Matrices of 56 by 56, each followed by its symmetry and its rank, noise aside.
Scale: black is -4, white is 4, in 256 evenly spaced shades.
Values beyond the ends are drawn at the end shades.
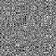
no symmetry, rank eight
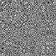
symmetric, rank eight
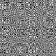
antisymmetric, rank six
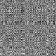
no symmetry, rank six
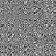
antisymmetric, rank eight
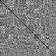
symmetric, rank six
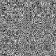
no symmetry, rank twelve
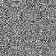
no symmetry, rank twelve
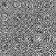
symmetric, rank eight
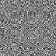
no symmetry, rank six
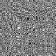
antisymmetric, rank eight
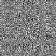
no symmetry, rank eight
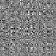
antisymmetric, rank six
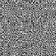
antisymmetric, rank six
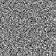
no symmetry, rank twelve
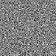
no symmetry, rank twelve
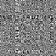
antisymmetric, rank eight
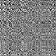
antisymmetric, rank six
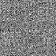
no symmetry, rank twelve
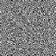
antisymmetric, rank eight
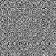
symmetric, rank six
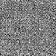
no symmetry, rank twelve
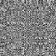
no symmetry, rank eight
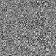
no symmetry, rank twelve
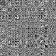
symmetric, rank eight
